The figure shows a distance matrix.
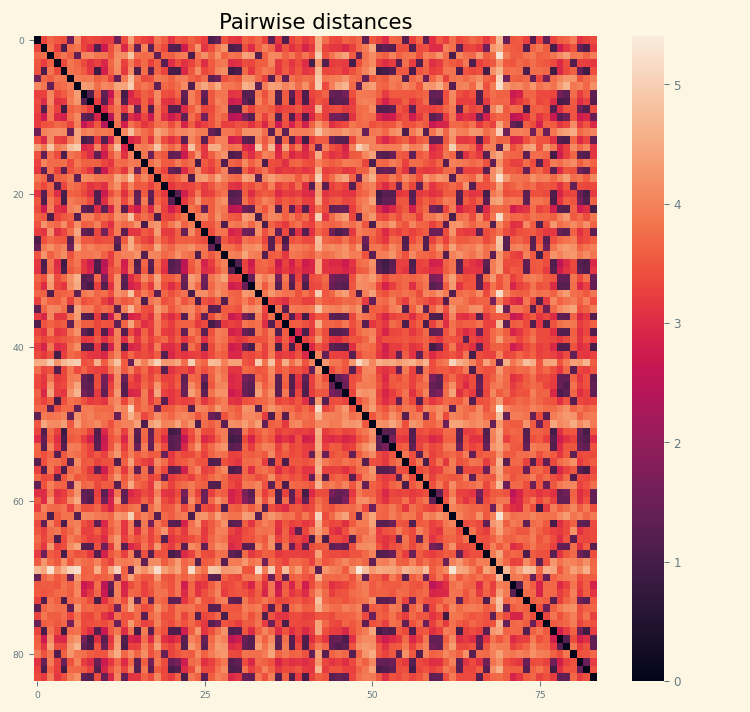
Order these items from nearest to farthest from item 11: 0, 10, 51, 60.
10, 60, 0, 51
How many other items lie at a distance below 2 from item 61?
7
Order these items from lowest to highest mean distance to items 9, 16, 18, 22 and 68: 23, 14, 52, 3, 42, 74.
52, 23, 3, 74, 14, 42
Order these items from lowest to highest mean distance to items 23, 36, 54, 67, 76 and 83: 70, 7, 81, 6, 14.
7, 81, 70, 6, 14
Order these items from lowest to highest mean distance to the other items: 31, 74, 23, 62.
31, 74, 23, 62
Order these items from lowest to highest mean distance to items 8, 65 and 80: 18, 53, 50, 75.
53, 75, 18, 50
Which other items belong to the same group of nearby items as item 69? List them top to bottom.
14, 42
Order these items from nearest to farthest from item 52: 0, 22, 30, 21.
30, 21, 22, 0
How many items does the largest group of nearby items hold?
20
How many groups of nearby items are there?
9
